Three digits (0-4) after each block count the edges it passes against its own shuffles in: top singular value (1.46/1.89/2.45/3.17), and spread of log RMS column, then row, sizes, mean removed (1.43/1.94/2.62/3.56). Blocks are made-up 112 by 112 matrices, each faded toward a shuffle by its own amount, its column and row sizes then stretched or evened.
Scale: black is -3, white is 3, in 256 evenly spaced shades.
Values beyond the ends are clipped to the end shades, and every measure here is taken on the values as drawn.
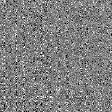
1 3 1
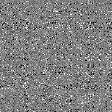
1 2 3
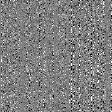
0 4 0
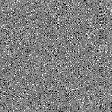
3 1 1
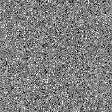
1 2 1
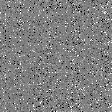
0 3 1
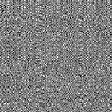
4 2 2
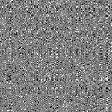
3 2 1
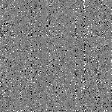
0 3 2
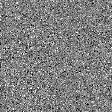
0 1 1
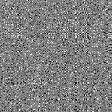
3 1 2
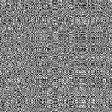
4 0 3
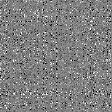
1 3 3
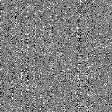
2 3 0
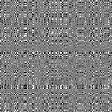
4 4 4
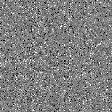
2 1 1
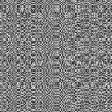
4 4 0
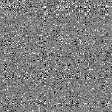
2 2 3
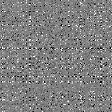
3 3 3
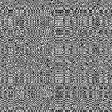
4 0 3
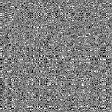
3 2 3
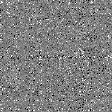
0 3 2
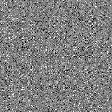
2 1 1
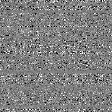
1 1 4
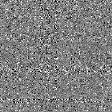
0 2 3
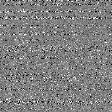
0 1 4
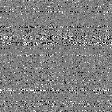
2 1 4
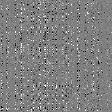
2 4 2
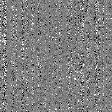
0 4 1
